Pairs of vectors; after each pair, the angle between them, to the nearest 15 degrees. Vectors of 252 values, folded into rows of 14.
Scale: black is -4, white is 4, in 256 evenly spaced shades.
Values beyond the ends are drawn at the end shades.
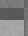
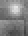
105 degrees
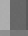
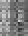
45 degrees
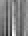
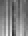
150 degrees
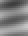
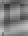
30 degrees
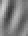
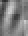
150 degrees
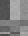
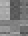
165 degrees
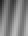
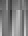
45 degrees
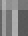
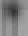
135 degrees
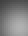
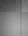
15 degrees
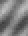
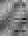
45 degrees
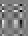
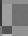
90 degrees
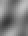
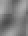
15 degrees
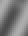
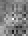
120 degrees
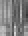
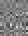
90 degrees
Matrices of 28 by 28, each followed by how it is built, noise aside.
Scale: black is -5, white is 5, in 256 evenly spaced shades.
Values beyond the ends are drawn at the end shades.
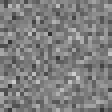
repeating rows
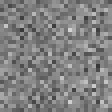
repeating rows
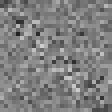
banded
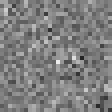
block diagonal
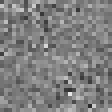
block diagonal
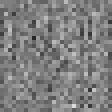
blocks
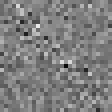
banded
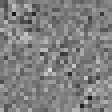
block diagonal
